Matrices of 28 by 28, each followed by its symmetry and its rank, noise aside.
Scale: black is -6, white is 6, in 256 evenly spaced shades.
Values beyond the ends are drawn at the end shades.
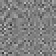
no symmetry, rank five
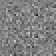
no symmetry, rank seven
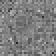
symmetric, rank seven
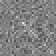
symmetric, rank six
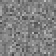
no symmetry, rank six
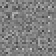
symmetric, rank six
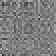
no symmetry, rank five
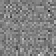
no symmetry, rank seven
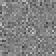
symmetric, rank six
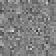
no symmetry, rank six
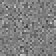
symmetric, rank seven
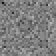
symmetric, rank six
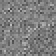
symmetric, rank five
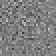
no symmetry, rank seven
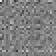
no symmetry, rank five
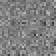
no symmetry, rank five
